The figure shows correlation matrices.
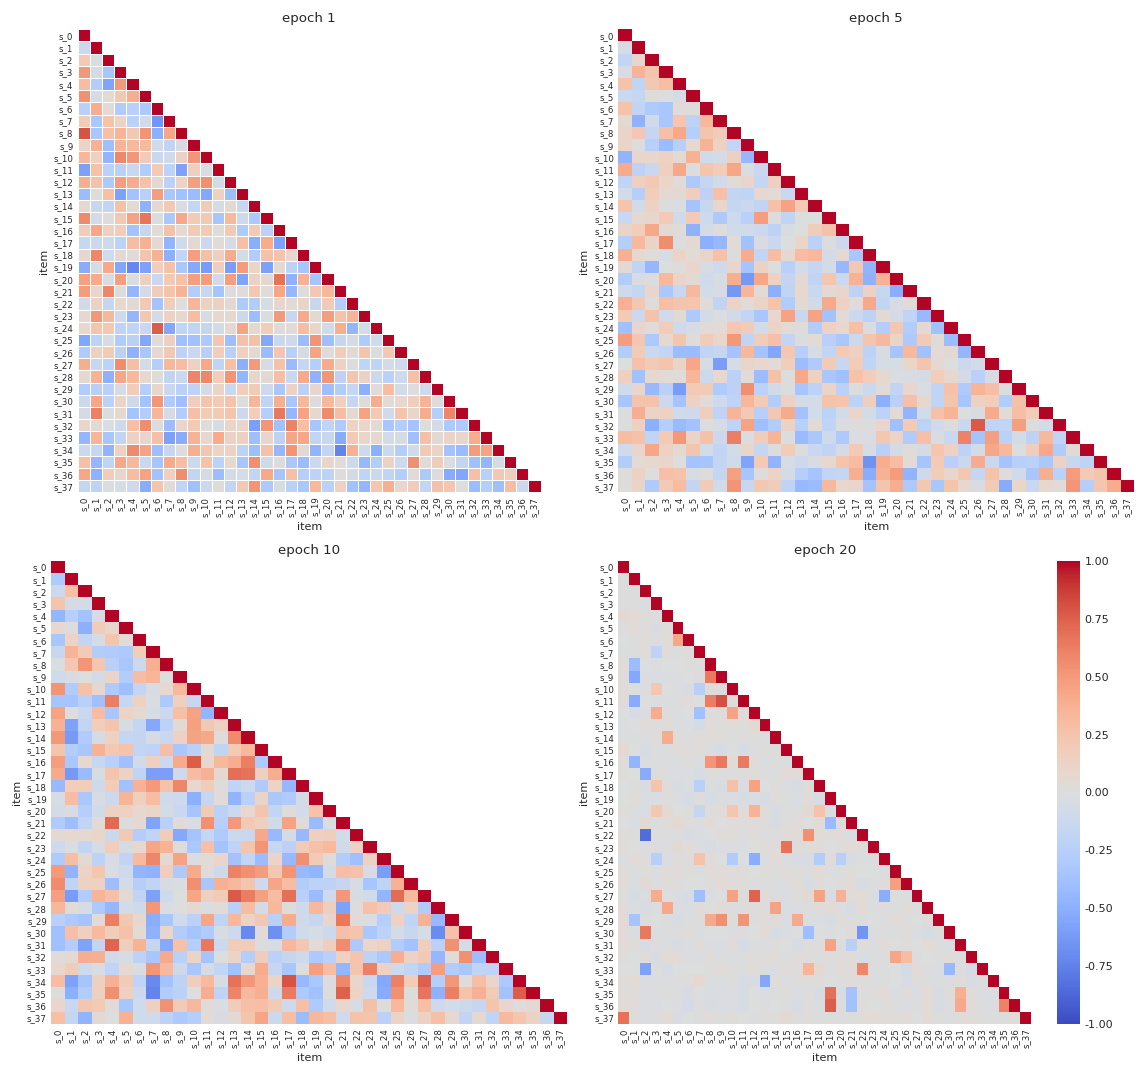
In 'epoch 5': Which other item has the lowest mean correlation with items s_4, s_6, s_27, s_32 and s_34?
s_13
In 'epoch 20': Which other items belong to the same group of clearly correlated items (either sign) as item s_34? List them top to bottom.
s_13
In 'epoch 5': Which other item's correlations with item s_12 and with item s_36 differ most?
s_14
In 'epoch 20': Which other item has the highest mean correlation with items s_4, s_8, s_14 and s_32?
s_28
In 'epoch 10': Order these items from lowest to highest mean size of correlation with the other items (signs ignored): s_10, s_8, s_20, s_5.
s_20, s_5, s_8, s_10
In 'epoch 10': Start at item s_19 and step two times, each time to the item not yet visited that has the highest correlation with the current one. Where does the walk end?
s_23
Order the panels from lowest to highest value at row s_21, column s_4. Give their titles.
epoch 1, epoch 5, epoch 20, epoch 10
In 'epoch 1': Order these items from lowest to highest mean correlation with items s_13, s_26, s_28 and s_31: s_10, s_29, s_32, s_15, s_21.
s_15, s_32, s_29, s_10, s_21
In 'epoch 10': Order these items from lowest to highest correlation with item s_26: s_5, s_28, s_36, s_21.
s_21, s_5, s_36, s_28
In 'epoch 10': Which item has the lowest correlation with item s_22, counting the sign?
s_9
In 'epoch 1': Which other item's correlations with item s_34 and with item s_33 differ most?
s_6
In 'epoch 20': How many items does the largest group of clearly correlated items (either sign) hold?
8
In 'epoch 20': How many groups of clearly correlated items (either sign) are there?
10
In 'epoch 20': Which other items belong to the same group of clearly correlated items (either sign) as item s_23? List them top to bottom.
s_15
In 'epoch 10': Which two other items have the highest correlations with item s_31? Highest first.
s_4, s_11
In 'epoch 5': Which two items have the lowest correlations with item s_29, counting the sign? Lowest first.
s_4, s_2
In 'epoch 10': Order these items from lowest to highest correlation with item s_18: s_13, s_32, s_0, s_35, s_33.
s_0, s_35, s_13, s_32, s_33
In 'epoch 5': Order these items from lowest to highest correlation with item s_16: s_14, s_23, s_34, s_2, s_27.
s_27, s_34, s_23, s_14, s_2
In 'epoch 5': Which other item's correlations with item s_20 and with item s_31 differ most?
s_9
